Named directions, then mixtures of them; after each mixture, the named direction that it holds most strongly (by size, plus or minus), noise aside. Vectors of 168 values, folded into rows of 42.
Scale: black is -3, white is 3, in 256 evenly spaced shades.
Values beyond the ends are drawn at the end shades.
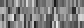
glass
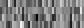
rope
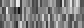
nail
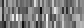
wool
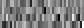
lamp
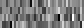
lamp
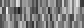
nail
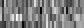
wool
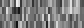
nail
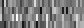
wool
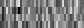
nail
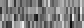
rope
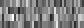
glass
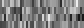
nail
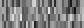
nail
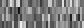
nail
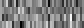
rope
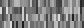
nail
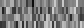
glass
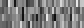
rope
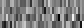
lamp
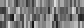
glass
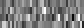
lamp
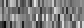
wool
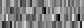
lamp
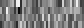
nail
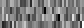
lamp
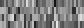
glass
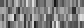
glass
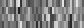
nail
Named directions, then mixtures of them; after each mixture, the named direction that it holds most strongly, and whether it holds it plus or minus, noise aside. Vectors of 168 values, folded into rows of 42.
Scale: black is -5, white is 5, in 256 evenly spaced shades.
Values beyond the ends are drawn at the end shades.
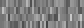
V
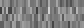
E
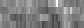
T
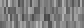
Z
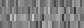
E, plus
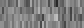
V, minus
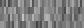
Z, minus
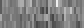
T, plus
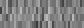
E, plus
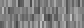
Z, plus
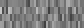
E, minus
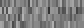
E, minus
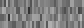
V, plus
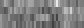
T, plus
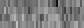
T, minus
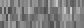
Z, plus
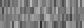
Z, minus
